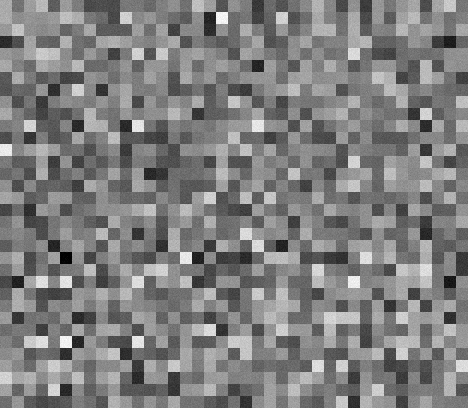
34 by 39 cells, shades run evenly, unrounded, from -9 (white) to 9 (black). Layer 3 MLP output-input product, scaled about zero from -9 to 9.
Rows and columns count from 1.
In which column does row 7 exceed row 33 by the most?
5
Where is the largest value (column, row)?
6, 22
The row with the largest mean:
12
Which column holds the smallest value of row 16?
30
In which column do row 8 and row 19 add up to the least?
33
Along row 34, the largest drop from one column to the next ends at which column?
31
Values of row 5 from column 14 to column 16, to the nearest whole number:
-5 0 -2
